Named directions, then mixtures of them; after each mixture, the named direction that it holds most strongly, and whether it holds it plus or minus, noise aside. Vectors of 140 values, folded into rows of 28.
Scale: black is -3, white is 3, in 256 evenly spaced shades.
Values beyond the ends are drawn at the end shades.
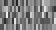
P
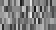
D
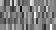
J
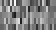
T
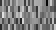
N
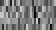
J, minus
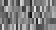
D, minus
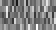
P, plus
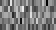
N, plus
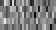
J, minus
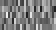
P, plus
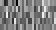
P, plus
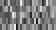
D, minus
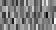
P, plus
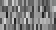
P, minus
